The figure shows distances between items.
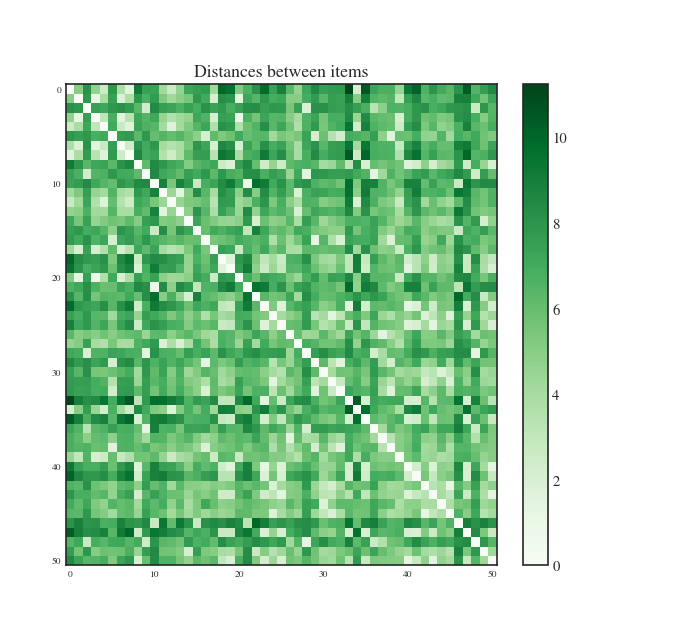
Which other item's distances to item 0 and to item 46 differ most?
7
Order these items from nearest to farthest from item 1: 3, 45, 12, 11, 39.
3, 39, 12, 11, 45
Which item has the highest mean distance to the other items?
46
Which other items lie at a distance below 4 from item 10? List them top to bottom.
15, 21, 46
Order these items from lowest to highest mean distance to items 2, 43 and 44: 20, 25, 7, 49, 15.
25, 49, 15, 20, 7
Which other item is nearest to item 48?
28
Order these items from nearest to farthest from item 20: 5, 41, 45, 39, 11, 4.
39, 4, 11, 45, 5, 41
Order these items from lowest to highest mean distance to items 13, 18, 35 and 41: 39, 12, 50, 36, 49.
50, 49, 39, 36, 12
